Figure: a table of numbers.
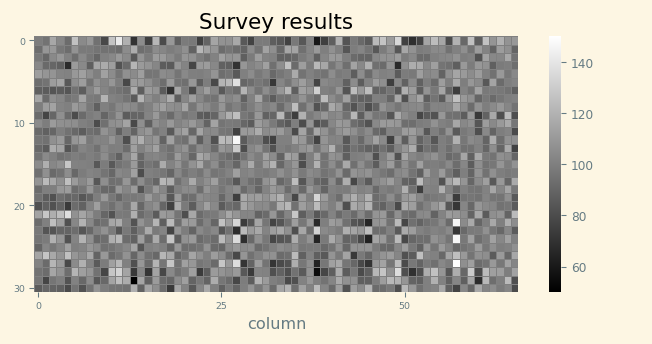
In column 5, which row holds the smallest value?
9
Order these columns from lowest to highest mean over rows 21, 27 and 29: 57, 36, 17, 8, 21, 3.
8, 36, 17, 21, 3, 57
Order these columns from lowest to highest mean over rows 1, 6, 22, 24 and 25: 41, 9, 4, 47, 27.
4, 9, 47, 41, 27
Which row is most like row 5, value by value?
12
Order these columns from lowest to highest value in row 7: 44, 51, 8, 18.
44, 8, 51, 18
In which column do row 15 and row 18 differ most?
52
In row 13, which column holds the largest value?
27
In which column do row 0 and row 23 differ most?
38
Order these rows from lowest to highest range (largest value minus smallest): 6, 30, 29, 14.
14, 30, 6, 29
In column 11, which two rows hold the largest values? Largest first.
0, 28
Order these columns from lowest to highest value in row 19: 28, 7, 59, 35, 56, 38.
35, 7, 59, 56, 28, 38
